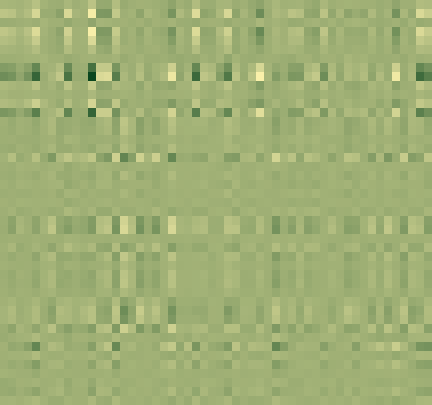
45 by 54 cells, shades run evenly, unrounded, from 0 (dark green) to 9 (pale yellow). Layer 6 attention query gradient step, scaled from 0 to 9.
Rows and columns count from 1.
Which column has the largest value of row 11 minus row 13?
12
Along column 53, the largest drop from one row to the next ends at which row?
13
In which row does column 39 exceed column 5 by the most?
9
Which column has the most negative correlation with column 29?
8
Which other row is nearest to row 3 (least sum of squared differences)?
43
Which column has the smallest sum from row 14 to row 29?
18
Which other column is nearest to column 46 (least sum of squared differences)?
34
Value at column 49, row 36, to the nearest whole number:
5
